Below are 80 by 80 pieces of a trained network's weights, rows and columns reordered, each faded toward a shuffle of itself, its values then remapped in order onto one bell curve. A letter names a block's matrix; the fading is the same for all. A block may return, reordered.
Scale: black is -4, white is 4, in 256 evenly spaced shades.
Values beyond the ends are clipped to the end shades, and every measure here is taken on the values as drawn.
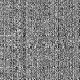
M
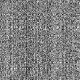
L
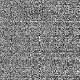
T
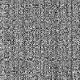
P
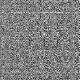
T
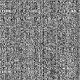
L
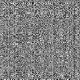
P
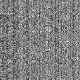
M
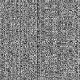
L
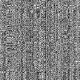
M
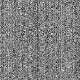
L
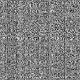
P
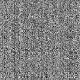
P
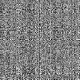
L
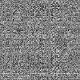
T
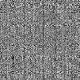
P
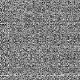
T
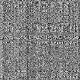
P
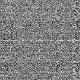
T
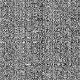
L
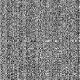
L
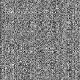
P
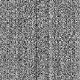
L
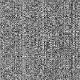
L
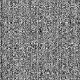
L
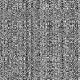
M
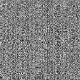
P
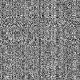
L
